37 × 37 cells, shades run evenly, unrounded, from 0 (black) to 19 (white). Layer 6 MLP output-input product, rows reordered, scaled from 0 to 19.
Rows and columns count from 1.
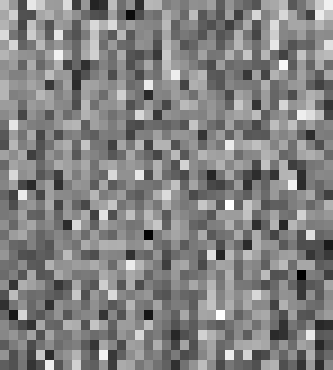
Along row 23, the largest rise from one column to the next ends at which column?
9
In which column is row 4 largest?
7
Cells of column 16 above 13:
5
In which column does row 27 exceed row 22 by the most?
11
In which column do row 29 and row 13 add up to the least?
16
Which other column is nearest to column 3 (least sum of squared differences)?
25
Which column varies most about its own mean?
34
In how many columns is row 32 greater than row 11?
18
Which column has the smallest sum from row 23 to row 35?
36
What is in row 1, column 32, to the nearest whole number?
14
